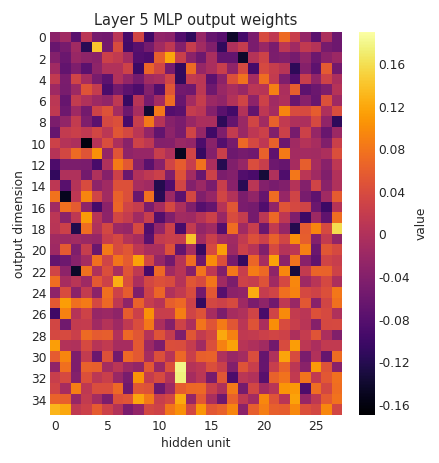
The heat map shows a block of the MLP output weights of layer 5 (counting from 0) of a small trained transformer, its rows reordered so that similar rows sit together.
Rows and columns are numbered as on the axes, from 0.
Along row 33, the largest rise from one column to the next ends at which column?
25
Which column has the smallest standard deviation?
6
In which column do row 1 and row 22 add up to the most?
4
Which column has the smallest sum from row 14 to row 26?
14
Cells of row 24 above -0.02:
20
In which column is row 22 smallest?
2
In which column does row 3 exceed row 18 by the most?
9
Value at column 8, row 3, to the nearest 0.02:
-0.1
